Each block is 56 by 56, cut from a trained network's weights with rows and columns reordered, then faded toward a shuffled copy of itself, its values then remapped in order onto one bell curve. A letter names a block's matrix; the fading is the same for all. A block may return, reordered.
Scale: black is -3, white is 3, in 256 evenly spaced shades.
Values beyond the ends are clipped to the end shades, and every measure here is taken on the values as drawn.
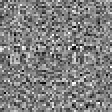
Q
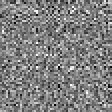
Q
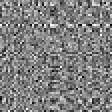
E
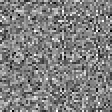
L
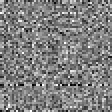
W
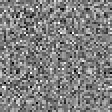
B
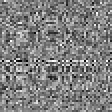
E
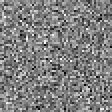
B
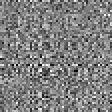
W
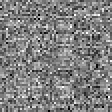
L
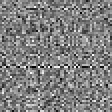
E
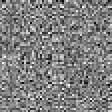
Q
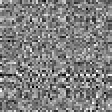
W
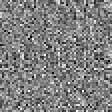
B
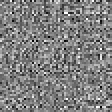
W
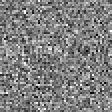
B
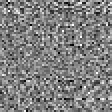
W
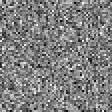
B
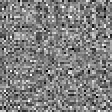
Q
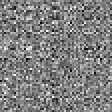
W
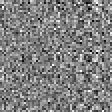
Q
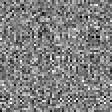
L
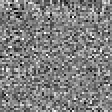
B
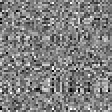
W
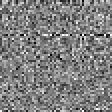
W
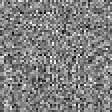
L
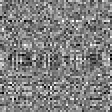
E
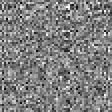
Q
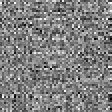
W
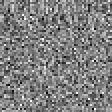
B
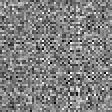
Q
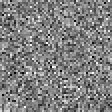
B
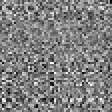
W
